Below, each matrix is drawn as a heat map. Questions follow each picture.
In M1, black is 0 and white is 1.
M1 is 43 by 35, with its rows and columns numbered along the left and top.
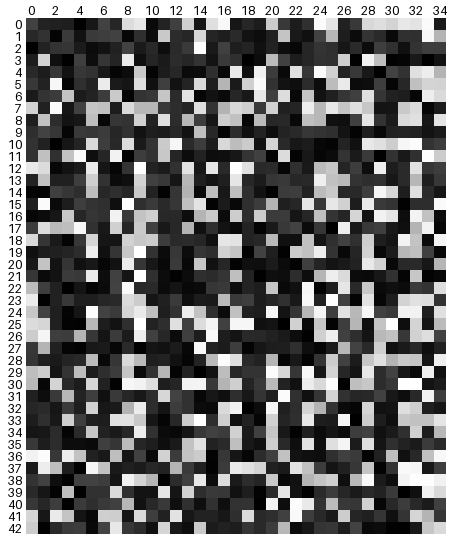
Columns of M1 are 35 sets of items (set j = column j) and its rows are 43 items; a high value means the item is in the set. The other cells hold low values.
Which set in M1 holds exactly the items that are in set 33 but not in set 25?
7
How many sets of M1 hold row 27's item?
4
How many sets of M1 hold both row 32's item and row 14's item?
5
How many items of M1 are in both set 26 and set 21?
0
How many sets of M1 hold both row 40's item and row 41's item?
1
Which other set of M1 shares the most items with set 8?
28
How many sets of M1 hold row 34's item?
6
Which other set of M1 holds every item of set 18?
32
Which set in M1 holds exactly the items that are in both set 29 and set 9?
15
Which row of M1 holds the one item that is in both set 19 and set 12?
37
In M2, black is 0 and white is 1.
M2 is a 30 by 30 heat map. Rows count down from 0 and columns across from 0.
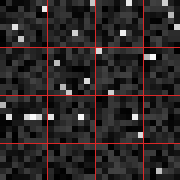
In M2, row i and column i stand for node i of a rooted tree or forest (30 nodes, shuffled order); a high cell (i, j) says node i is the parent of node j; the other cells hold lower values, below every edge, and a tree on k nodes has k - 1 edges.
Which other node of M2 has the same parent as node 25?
24
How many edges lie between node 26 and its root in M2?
4
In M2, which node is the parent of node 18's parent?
0
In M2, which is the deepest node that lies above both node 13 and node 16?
19
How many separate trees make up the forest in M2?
2
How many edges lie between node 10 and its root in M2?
3
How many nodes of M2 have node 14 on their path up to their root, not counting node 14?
4
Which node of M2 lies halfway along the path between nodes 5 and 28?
4
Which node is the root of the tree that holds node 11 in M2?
17
